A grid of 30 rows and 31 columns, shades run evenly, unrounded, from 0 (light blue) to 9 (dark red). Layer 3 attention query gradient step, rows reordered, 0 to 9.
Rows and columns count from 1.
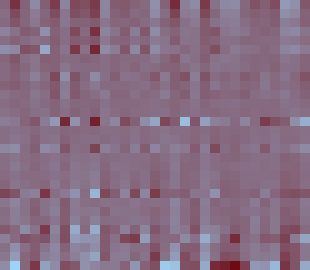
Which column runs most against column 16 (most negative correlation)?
10
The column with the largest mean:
24
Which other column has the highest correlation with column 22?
15
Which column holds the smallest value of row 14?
19
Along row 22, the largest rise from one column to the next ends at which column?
11
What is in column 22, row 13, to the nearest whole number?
5
